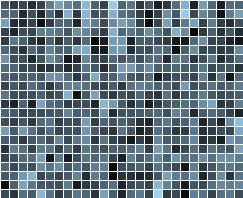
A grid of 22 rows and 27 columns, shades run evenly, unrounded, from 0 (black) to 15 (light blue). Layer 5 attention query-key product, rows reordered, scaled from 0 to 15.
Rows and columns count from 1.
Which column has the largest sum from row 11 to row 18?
27
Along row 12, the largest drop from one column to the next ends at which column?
25
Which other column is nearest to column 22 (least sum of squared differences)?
19
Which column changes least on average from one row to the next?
10
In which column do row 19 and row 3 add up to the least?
17
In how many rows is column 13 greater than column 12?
12
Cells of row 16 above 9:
6
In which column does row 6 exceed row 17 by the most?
9
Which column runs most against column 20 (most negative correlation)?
22
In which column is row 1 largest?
13
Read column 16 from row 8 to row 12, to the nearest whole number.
8 6 9 7 6
